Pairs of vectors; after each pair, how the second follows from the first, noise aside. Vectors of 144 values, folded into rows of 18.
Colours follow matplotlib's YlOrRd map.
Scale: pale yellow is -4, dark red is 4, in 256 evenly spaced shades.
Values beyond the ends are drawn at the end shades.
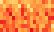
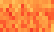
shrunk.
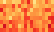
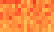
negated, shrunk.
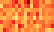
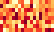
negated, scaled up.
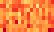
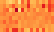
wrapped around, partly zeroed.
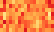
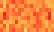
negated, shrunk.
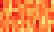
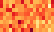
sign-scrambled.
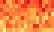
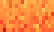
negated, shrunk.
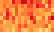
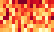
scaled up.
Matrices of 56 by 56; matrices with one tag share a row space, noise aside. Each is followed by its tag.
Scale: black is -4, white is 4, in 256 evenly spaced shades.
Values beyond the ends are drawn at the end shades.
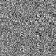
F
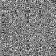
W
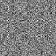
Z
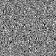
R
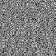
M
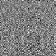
M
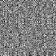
R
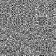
F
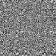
R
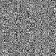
W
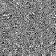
W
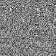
F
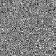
F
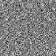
Z
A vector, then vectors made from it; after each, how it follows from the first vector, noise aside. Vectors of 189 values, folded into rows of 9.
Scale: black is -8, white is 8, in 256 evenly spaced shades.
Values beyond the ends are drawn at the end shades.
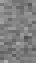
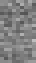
reversed.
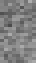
reversed.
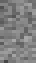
negated.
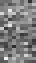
reversed, negated, scaled up.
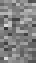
reversed, negated, scaled up.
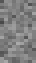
sign-scrambled.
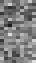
reversed, scaled up.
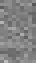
sign-scrambled.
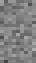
sign-scrambled.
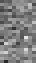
negated, scaled up.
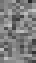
reversed, negated, scaled up.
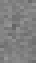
reversed, negated, shrunk.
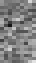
reversed, scaled up.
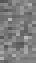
negated.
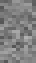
negated.
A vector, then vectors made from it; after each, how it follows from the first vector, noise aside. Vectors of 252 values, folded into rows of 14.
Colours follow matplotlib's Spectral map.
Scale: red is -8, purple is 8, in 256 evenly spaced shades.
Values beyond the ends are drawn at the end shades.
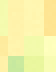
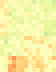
negated.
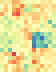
wrapped around, scaled up.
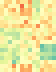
wrapped around, scaled up.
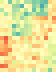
reversed, scaled up.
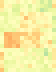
wrapped around, negated.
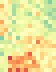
negated, scaled up.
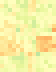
wrapped around, negated.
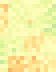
negated.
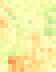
negated.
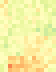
negated.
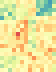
wrapped around, scaled up.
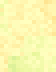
shrunk.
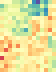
reversed, scaled up.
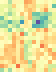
wrapped around, scaled up.
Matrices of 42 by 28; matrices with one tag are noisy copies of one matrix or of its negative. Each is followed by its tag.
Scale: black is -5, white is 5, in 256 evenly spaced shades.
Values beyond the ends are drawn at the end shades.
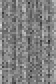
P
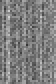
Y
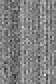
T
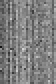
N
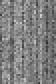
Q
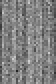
P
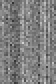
T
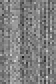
T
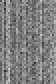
Y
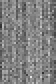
P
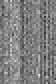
T
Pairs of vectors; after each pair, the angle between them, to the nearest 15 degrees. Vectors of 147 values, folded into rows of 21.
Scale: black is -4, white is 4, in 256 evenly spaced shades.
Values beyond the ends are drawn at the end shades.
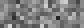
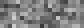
150 degrees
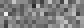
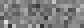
105 degrees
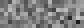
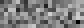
30 degrees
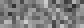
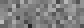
135 degrees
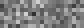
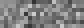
120 degrees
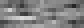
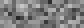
120 degrees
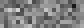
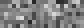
75 degrees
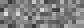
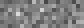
45 degrees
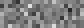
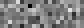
135 degrees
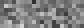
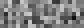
90 degrees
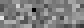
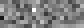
150 degrees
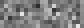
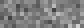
30 degrees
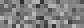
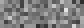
60 degrees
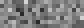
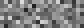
90 degrees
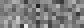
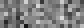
135 degrees
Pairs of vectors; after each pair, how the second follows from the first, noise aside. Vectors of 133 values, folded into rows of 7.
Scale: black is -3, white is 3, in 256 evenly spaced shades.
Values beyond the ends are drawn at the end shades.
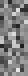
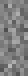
reversed, shrunk.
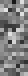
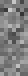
negated, shrunk.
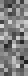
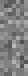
shrunk.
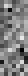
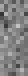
reversed, shrunk.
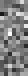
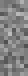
shrunk.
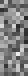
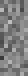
reversed, shrunk.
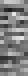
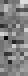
wrapped around, negated, partly zeroed.
